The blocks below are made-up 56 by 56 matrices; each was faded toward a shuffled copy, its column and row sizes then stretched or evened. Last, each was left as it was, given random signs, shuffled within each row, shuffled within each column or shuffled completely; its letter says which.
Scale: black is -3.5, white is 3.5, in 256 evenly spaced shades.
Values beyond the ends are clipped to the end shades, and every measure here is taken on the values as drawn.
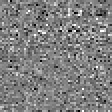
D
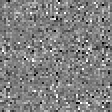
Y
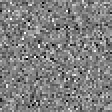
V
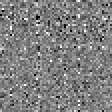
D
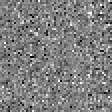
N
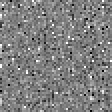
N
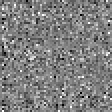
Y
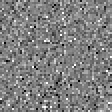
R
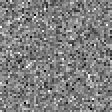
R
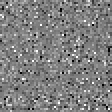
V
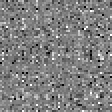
D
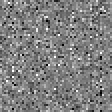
N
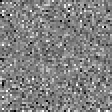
Y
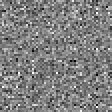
D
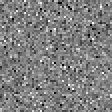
R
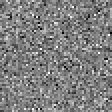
R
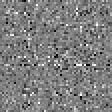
Y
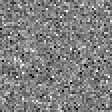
R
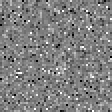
R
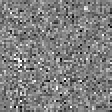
Y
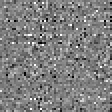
Y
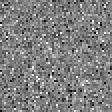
R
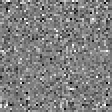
Y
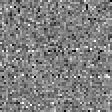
V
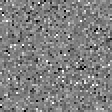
R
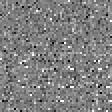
V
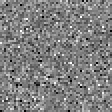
R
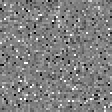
R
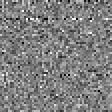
V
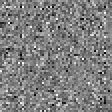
Y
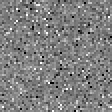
R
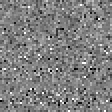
V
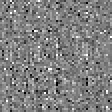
D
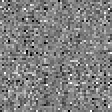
D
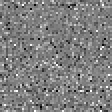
V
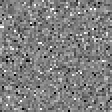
R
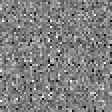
D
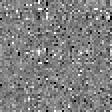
D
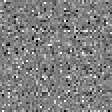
D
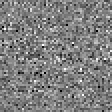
V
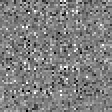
Y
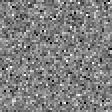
R
